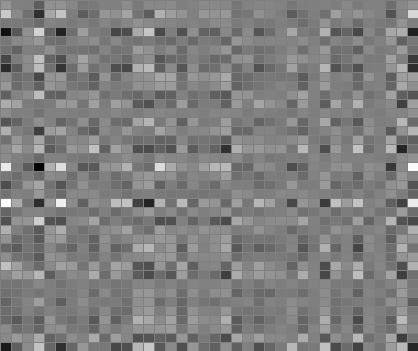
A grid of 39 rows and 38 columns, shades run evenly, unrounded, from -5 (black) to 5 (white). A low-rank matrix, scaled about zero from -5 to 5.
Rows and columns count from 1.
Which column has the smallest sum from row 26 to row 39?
33
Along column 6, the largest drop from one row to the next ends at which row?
24
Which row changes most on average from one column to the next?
23
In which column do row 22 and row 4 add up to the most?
4
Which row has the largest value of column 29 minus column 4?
19
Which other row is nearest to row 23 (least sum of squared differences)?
30
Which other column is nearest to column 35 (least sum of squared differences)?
29
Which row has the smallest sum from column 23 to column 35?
28
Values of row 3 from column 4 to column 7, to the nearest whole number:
-1 0 0 0
